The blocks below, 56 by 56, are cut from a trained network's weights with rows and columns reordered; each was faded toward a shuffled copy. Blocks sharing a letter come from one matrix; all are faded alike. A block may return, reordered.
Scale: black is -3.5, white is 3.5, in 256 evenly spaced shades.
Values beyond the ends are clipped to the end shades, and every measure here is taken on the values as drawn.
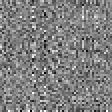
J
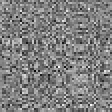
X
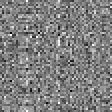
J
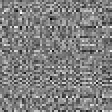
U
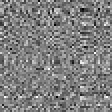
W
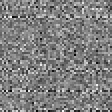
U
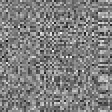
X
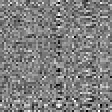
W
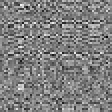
U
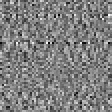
X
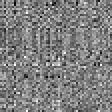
J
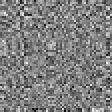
X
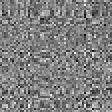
W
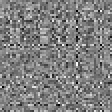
W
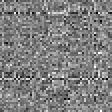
U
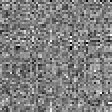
J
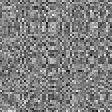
X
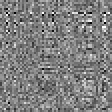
J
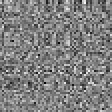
X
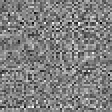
X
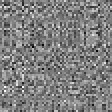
W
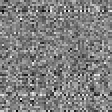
U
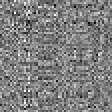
J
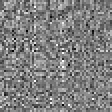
J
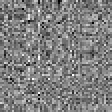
J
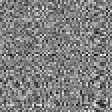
X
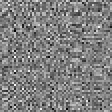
W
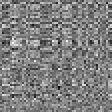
U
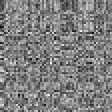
X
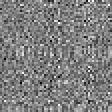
J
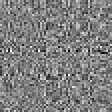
X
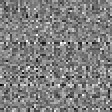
U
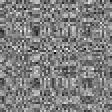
X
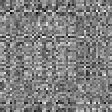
U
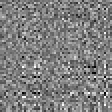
J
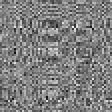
X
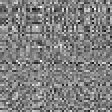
U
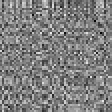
X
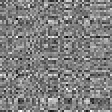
U
